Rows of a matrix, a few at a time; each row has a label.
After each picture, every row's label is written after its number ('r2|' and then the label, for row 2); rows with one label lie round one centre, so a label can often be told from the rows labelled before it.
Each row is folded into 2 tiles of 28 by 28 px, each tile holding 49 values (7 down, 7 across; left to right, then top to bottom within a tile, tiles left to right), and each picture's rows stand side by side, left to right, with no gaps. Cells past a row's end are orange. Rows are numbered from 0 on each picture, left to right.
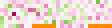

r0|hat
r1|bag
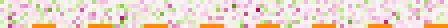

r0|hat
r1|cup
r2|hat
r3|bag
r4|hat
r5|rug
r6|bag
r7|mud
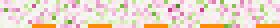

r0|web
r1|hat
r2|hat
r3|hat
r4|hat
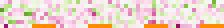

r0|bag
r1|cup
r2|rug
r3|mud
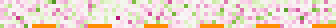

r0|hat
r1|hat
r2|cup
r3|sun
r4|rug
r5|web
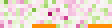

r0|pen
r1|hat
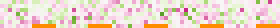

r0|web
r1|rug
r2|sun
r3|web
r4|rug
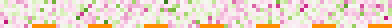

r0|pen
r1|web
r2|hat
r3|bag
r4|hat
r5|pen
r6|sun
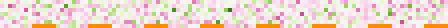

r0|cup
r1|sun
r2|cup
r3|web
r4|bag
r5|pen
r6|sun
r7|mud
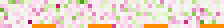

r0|cup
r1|cup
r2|mud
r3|cup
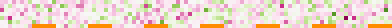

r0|hat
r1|hat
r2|web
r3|hat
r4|mud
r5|pen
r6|hat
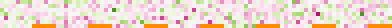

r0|cup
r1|mud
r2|bag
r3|mud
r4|rug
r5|cup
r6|mud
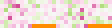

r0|hat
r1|mud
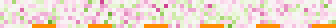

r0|web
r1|web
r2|sun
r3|mud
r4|rug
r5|mud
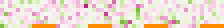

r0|rug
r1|pen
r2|bag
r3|rug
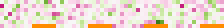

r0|mud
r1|pen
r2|mud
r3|mud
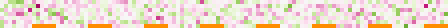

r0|sun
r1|pen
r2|bag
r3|cup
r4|cup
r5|sun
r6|mud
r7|web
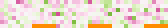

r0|pen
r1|pen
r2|web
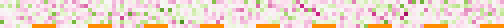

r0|sun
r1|pen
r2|hat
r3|bag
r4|web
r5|cup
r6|cup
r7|hat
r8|sun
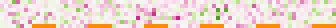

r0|cup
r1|hat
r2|rug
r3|hat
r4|cup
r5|pen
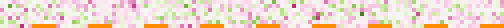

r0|hat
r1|pen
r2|pen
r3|mud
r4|rug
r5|cup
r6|mud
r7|web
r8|sun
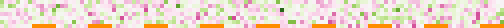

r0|sun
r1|rug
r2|hat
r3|sun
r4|hat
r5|bag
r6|mud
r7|bag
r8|sun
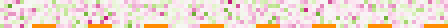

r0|hat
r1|sun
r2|pen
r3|mud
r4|cup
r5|mud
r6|hat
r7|bag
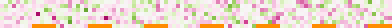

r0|cup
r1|bag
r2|web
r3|mud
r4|bag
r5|pen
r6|mud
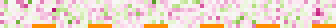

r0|pen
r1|bag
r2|mud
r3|sun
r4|bag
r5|rug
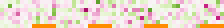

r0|sun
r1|rug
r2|cup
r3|sun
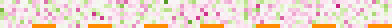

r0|cup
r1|cup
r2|hat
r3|cup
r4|web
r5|sun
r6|mud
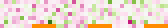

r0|web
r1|hat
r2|cup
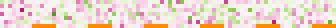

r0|pen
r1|pen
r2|mud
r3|web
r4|bag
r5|web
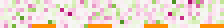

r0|web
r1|sun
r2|rug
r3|pen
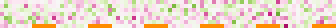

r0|bag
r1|pen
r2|cup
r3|cup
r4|sun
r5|bag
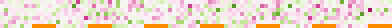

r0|web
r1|sun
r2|pen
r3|hat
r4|sun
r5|sun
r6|hat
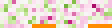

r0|bag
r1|sun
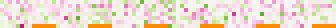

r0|hat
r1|hat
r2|cup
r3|rug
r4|mud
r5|hat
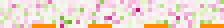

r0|mud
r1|bag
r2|pen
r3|hat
